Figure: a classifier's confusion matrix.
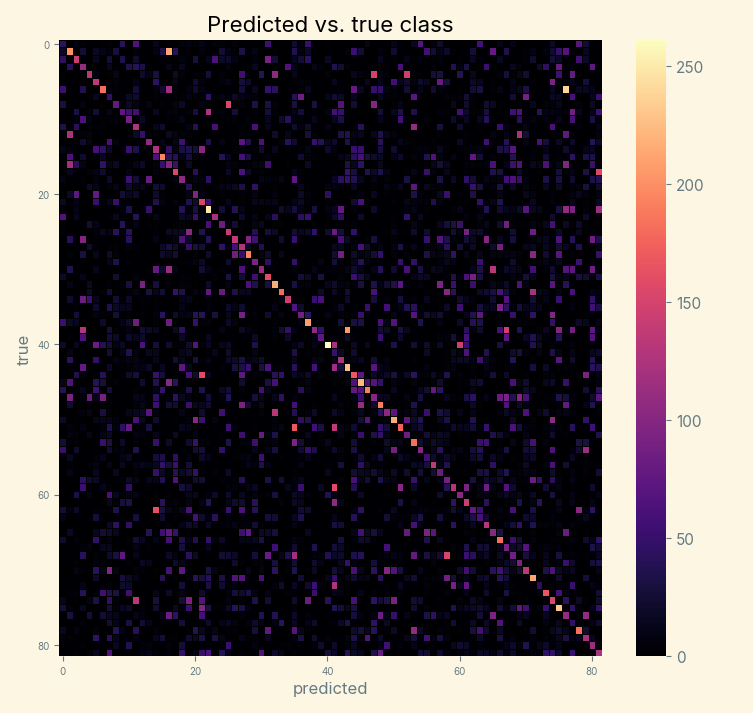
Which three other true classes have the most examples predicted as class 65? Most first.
30, 76, 1
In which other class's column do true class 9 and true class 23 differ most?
22
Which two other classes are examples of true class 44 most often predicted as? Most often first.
21, 79
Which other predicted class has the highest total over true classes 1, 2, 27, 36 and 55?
16
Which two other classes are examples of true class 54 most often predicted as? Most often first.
79, 50
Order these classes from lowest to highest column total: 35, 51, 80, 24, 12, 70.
12, 24, 51, 70, 80, 35
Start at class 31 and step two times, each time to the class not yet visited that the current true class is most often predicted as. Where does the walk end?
14
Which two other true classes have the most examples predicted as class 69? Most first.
12, 47
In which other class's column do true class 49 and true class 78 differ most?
32
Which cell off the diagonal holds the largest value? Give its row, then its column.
6, 76
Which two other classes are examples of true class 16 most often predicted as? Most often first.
1, 76
